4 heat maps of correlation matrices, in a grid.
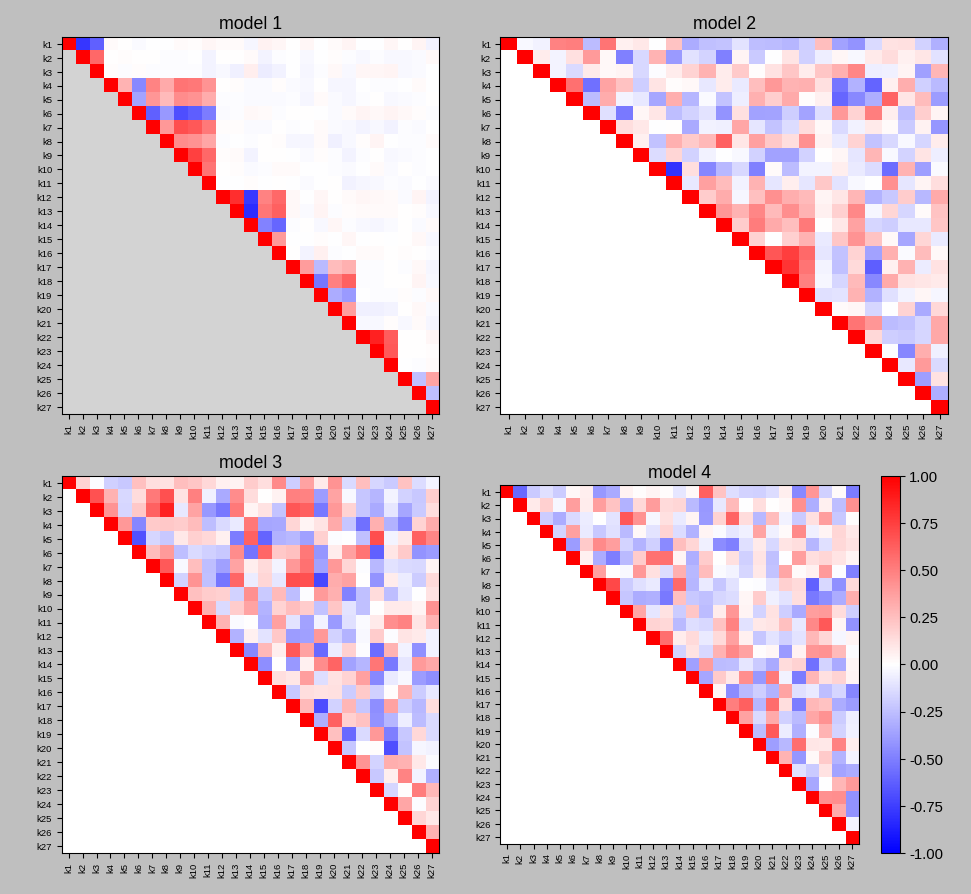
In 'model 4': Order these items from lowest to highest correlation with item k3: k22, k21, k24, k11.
k22, k24, k21, k11
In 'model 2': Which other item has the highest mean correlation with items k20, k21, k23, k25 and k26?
k6
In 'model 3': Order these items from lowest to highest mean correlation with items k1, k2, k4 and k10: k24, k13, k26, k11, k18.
k24, k26, k11, k13, k18
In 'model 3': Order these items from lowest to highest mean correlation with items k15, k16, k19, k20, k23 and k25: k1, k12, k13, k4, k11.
k13, k4, k11, k12, k1
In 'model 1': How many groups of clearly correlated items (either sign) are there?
6
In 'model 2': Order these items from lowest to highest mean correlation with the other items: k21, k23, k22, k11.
k23, k21, k11, k22
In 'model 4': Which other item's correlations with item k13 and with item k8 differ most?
k9
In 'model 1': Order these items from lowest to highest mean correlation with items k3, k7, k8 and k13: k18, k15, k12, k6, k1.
k6, k1, k18, k15, k12
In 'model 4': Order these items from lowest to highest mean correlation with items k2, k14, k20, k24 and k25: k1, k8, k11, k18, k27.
k1, k27, k8, k18, k11
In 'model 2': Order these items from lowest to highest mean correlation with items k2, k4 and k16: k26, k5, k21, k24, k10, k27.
k21, k27, k10, k26, k24, k5
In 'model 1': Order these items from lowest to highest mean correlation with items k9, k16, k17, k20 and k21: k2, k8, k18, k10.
k2, k8, k10, k18
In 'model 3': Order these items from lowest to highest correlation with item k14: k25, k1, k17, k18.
k17, k25, k18, k1
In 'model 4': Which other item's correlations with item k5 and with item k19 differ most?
k17
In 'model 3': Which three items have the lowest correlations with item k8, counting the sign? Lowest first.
k19, k12, k23
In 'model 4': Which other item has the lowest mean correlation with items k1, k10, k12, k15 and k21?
k23
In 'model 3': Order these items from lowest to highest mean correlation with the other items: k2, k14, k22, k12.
k12, k22, k14, k2
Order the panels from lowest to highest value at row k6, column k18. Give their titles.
model 2, model 1, model 4, model 3
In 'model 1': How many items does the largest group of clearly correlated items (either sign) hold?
8
